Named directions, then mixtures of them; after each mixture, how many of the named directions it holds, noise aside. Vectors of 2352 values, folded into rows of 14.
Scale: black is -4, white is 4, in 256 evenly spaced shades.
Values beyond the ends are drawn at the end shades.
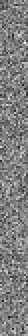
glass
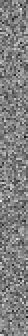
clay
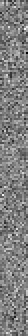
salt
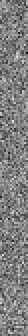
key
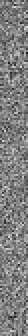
two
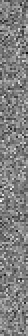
three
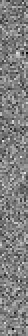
three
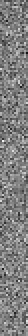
four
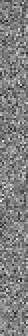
four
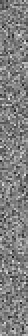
one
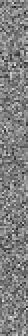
three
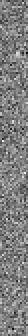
three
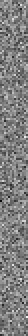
one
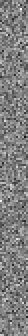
one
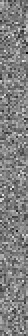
four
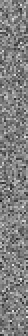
one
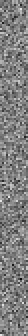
one
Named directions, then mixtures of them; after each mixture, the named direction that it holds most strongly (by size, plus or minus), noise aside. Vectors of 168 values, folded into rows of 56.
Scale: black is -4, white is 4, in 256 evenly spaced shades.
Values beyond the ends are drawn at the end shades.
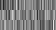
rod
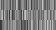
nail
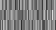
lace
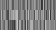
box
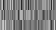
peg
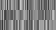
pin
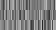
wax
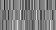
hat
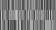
box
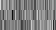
rod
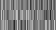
box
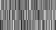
nail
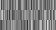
nail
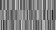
lace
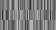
box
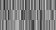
hat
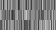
nail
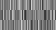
nail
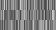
pin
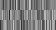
nail
